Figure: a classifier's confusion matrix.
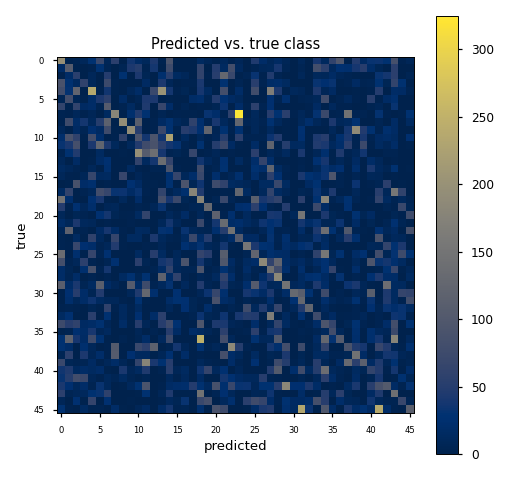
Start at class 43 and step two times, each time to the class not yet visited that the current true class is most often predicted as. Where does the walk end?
34
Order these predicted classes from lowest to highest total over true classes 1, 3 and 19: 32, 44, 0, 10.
32, 10, 44, 0
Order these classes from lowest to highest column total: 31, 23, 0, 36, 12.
36, 12, 23, 31, 0
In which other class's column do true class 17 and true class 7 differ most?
23
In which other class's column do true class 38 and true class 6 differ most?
7
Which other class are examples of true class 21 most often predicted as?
18
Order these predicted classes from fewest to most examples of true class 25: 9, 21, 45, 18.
9, 45, 18, 21
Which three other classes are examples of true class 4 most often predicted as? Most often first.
13, 27, 2
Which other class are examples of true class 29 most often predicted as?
42
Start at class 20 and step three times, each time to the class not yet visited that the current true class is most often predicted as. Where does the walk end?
41
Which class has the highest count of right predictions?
4
